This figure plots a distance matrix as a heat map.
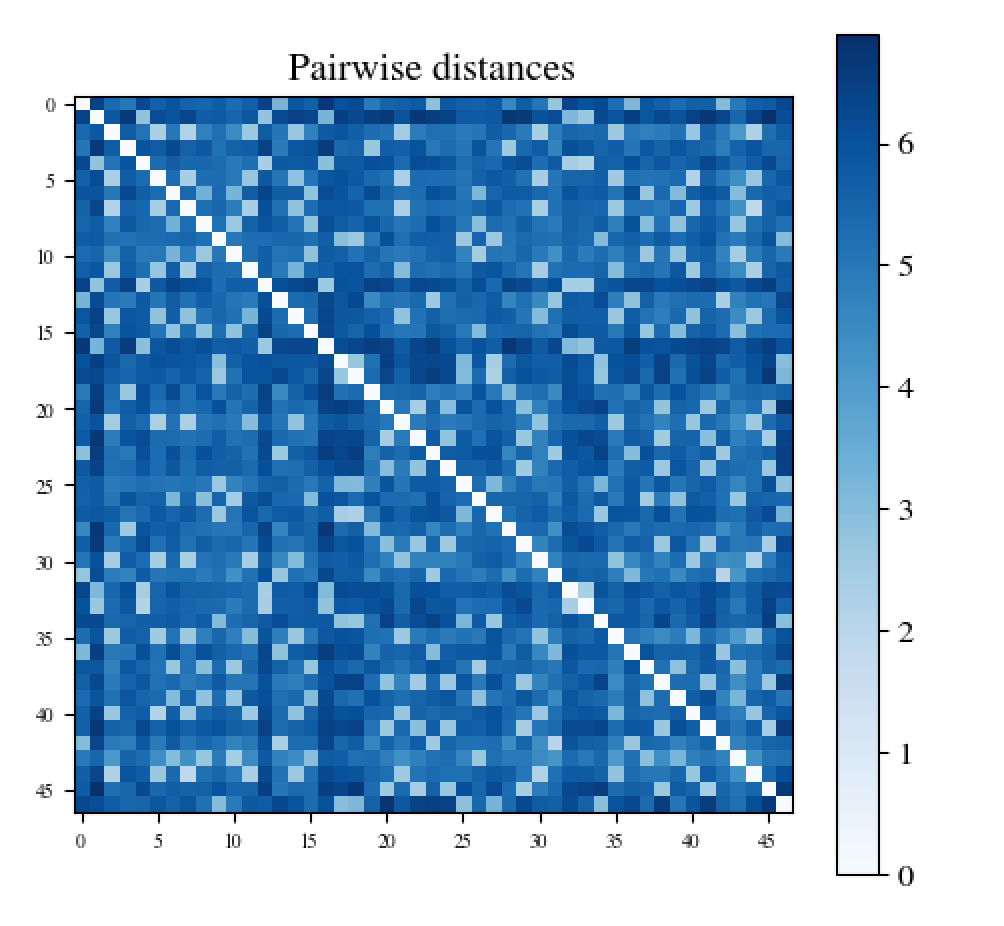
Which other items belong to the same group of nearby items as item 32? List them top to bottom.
1, 4, 12, 16, 33
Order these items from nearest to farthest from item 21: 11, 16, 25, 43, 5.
5, 11, 43, 25, 16
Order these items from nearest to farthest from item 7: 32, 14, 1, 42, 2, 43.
2, 14, 43, 42, 32, 1
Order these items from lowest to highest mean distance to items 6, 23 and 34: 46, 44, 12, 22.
46, 44, 22, 12
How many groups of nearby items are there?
7
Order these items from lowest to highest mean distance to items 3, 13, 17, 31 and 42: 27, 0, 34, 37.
0, 27, 34, 37
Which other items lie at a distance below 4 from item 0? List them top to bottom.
13, 23, 31, 36, 42
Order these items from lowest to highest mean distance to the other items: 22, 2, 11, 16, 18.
2, 11, 22, 18, 16
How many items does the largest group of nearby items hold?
10
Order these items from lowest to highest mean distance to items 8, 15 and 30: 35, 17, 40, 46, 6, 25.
6, 35, 40, 25, 46, 17
